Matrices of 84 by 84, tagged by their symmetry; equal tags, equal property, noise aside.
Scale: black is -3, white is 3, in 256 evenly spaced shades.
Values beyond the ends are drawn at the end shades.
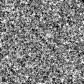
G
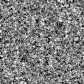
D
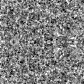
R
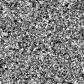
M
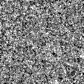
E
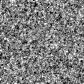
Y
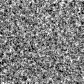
M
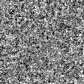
E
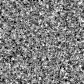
M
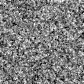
Y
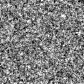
Y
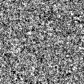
M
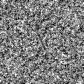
D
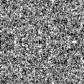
R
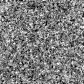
Y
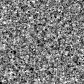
G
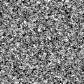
D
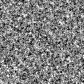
G
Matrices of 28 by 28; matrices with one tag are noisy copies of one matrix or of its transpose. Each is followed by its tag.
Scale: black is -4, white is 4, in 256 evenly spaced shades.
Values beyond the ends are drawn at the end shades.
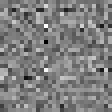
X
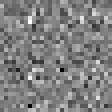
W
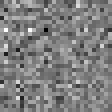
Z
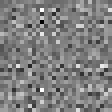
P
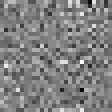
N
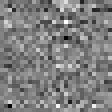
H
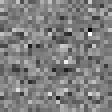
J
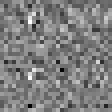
W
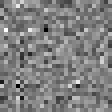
Z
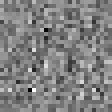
J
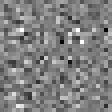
W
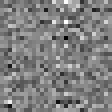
H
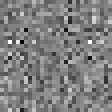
P
